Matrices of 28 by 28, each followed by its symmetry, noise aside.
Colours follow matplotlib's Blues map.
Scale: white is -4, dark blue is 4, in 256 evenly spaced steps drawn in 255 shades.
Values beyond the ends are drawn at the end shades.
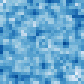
symmetric.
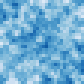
symmetric.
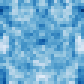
mirrored left to right.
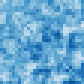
symmetric.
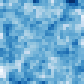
antisymmetric.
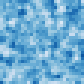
antisymmetric.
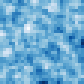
symmetric.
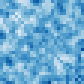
symmetric.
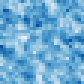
antisymmetric.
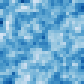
symmetric.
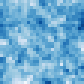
antisymmetric.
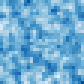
no symmetry.
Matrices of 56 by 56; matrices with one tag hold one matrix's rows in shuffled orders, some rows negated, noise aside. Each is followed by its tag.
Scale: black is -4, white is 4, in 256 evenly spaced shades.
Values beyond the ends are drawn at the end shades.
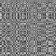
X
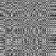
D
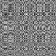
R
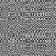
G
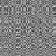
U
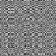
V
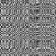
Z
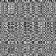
V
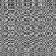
V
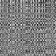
G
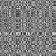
U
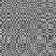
X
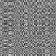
R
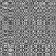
R
